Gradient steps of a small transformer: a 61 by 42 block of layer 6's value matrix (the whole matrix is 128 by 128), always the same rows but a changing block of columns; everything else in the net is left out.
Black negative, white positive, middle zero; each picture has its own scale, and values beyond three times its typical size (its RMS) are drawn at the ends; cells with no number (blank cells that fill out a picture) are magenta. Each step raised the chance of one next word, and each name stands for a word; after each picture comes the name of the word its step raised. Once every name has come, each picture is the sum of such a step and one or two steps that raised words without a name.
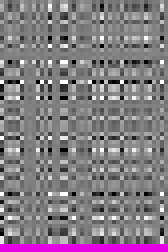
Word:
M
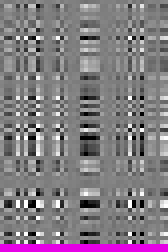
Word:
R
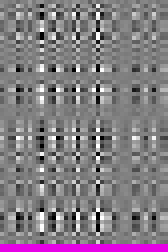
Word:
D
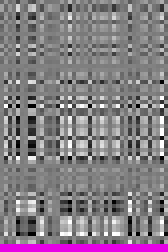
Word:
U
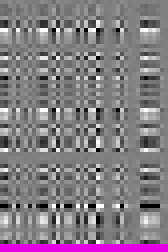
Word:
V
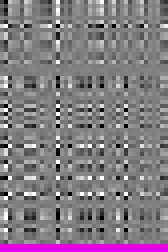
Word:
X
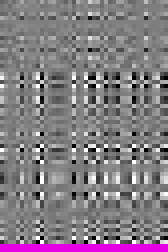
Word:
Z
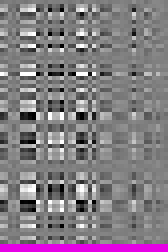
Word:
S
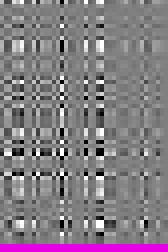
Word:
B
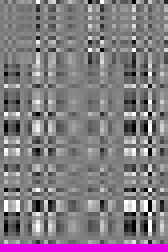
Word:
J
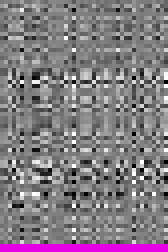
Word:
Z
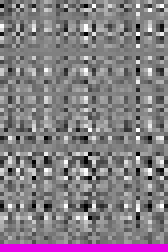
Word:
D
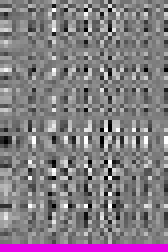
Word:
D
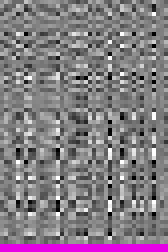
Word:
S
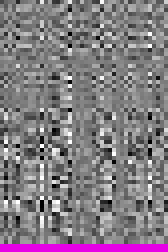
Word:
S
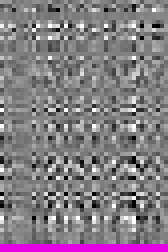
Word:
X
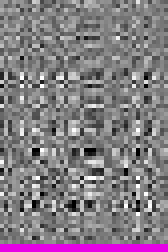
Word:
Z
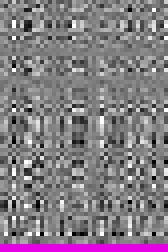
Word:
U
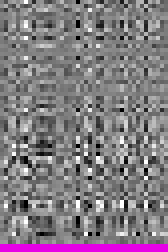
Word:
U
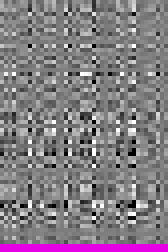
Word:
S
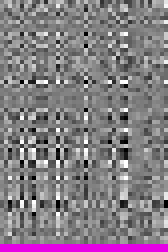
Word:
S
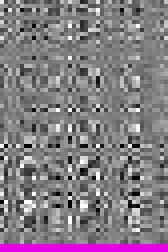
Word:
X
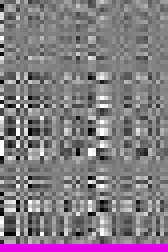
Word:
U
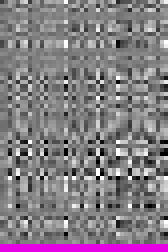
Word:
B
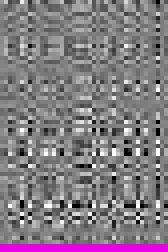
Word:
B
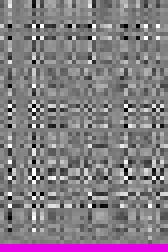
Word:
X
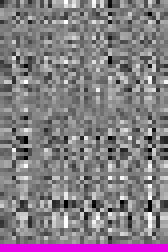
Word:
D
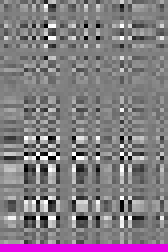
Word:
D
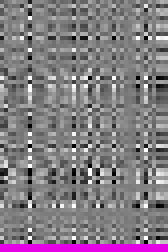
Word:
Z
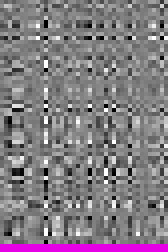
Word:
U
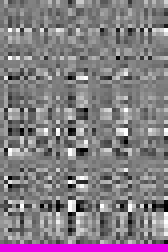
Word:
V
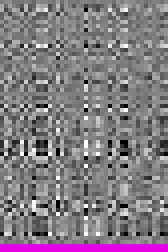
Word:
U
